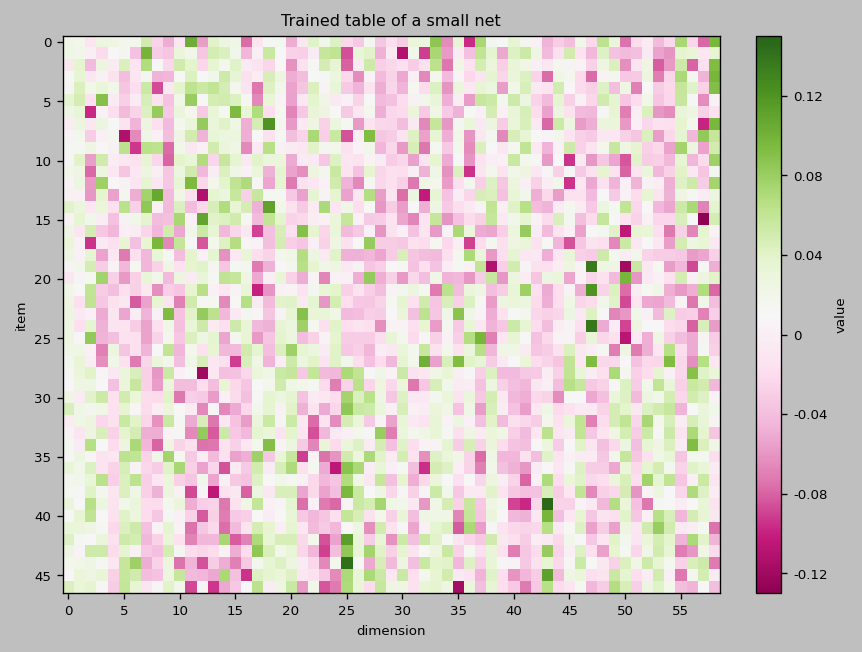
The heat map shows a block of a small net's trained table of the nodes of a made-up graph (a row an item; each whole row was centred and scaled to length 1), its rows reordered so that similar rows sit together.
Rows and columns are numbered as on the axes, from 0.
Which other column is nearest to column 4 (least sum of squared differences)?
42
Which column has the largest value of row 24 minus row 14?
47
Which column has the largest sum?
19
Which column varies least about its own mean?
0
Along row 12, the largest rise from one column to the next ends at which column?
3
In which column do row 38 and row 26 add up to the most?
20
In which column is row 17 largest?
8
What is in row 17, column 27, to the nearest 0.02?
0.08
